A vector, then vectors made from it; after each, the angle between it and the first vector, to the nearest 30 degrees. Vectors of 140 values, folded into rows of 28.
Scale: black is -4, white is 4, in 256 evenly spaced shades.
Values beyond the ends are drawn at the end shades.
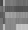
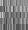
120 degrees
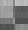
90 degrees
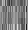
90 degrees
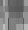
60 degrees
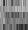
150 degrees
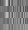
60 degrees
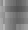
60 degrees
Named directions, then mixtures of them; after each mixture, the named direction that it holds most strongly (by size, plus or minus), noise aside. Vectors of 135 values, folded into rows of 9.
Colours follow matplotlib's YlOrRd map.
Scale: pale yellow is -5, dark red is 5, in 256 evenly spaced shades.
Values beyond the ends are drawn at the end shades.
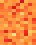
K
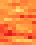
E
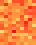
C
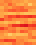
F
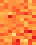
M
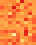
K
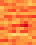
F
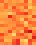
M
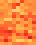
E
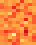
K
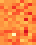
K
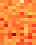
K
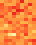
K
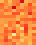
K
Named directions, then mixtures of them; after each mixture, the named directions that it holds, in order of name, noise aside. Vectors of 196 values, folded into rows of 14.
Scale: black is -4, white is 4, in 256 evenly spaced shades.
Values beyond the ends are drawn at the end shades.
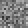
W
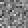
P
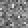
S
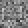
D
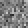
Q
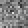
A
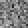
A, S.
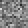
A, S, W.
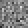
A, D.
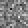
D, S.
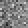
S.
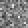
S.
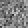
P, Q, S.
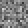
D.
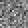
P.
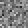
P.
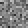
D, P.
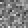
P.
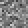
A, P, S.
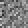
P, S.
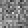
A.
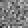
A, D, P.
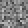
D.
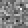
A, D, W.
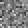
P.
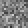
Q, W.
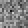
A.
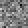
A, S.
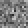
Q.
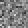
P.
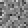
P, Q, S.
